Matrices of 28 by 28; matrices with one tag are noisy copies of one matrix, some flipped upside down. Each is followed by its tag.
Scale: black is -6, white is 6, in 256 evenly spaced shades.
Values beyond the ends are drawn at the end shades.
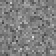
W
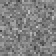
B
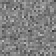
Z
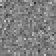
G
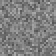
G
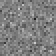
W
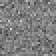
G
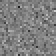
W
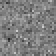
Z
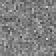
Z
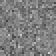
G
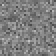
Z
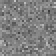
Z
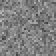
B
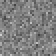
B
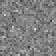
W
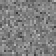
B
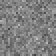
B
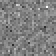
G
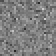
W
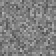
W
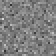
W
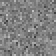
G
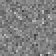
G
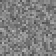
W
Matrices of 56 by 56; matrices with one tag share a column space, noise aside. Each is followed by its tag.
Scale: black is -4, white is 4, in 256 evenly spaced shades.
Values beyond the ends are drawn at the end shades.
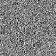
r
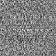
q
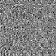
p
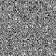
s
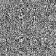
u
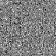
r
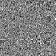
s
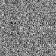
r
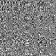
s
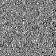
r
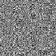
p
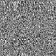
s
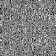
u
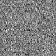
q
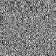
s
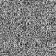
r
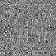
p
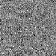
p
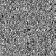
q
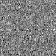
q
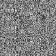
u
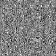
u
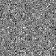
p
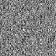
q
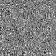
p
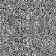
u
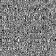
u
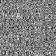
p
